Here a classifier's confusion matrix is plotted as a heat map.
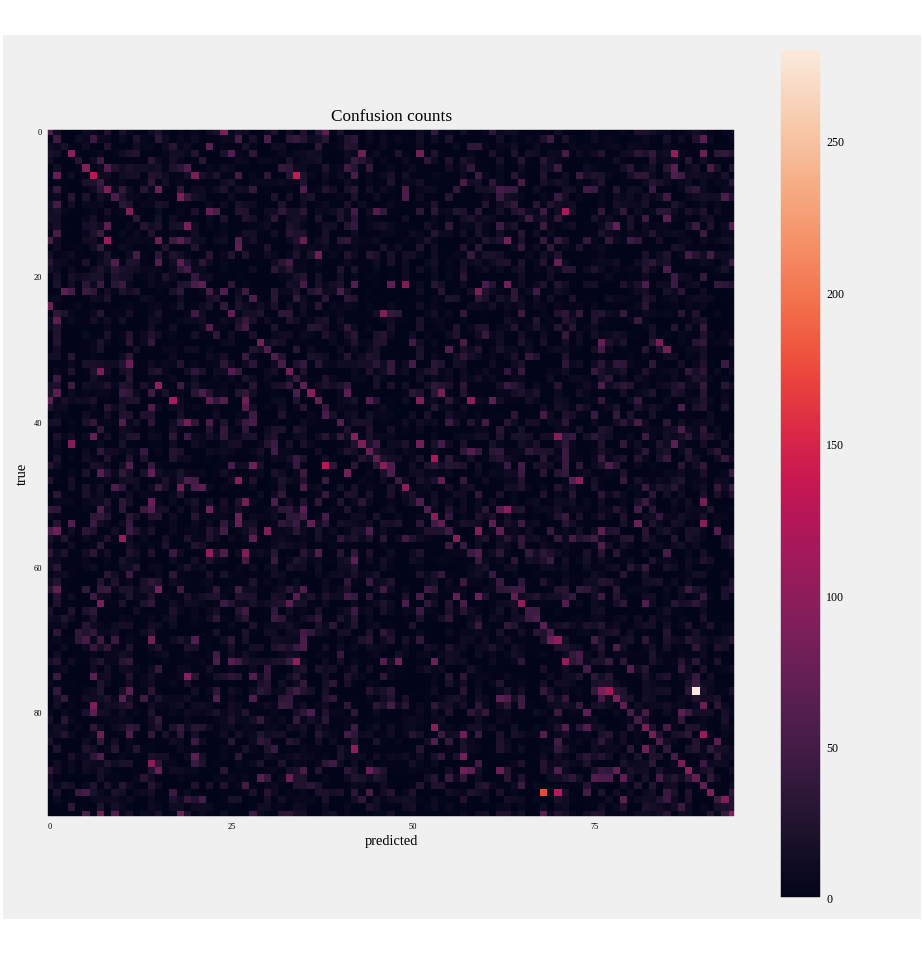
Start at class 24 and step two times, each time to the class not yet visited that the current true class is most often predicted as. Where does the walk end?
38
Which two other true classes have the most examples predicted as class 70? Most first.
91, 42
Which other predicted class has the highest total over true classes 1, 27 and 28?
90
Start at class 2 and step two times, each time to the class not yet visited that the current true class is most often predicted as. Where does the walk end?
59
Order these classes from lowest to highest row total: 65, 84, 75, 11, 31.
31, 84, 75, 65, 11
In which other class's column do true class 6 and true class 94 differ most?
34
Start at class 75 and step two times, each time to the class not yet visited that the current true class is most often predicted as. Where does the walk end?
85
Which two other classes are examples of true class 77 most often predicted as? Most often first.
89, 76
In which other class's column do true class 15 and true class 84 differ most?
8
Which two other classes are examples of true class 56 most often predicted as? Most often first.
10, 28
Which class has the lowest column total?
4
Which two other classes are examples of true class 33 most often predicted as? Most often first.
7, 25
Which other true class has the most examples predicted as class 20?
6
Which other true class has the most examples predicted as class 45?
11
